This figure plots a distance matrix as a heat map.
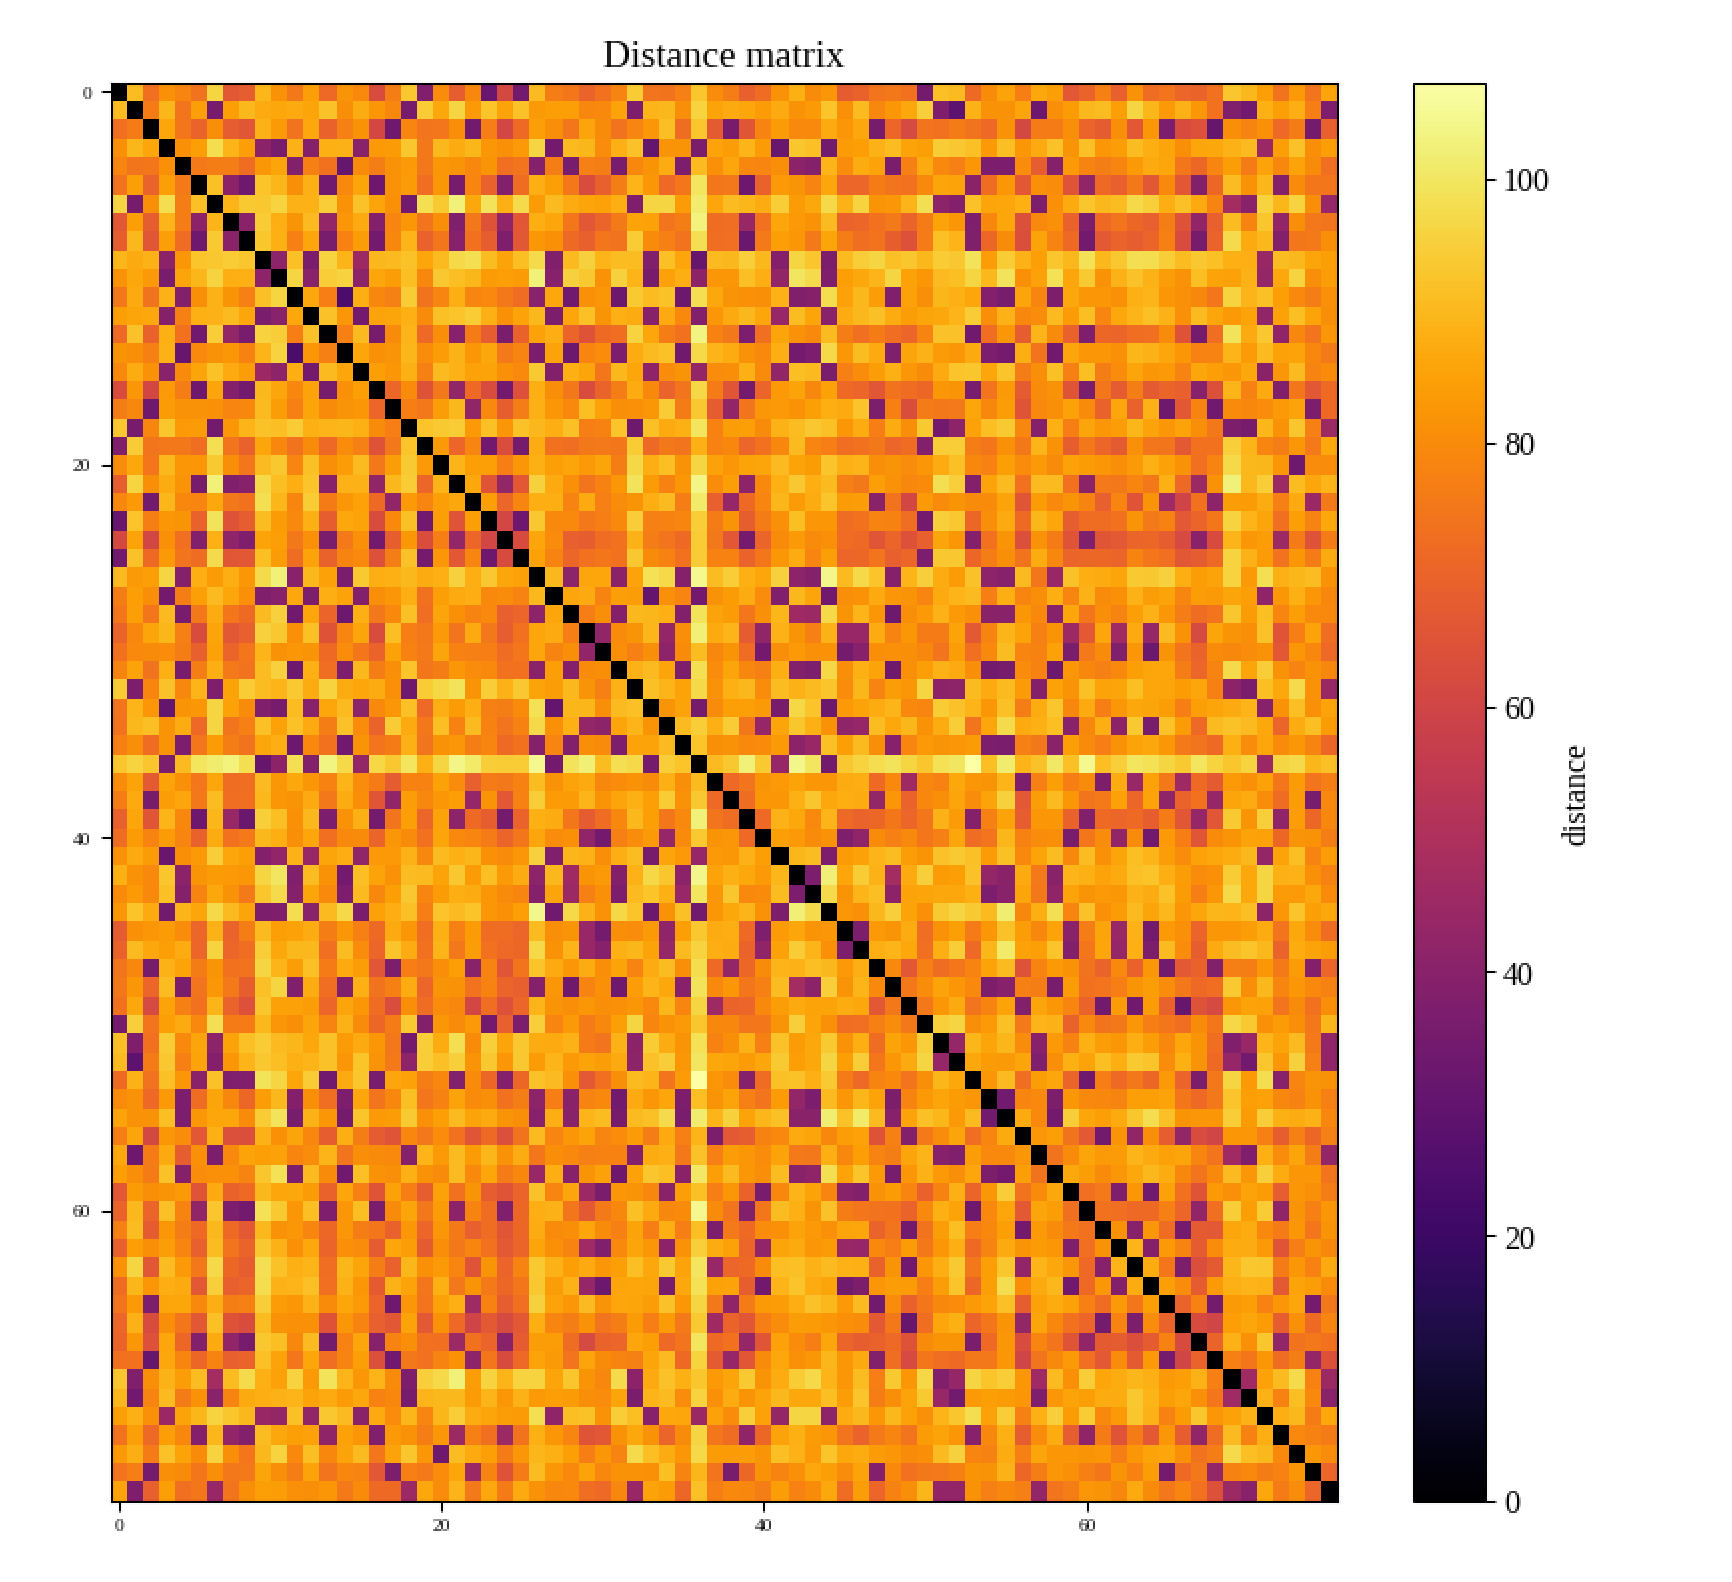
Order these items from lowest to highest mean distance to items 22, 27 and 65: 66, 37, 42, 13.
66, 37, 13, 42
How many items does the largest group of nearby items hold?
13
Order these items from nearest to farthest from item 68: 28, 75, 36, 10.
75, 28, 10, 36
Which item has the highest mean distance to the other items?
36
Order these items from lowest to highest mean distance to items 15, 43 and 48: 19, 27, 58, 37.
58, 27, 19, 37
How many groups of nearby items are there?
9
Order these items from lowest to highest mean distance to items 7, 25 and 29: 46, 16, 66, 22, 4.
16, 46, 66, 4, 22
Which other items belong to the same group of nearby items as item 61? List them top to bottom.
37, 49, 56, 63, 66
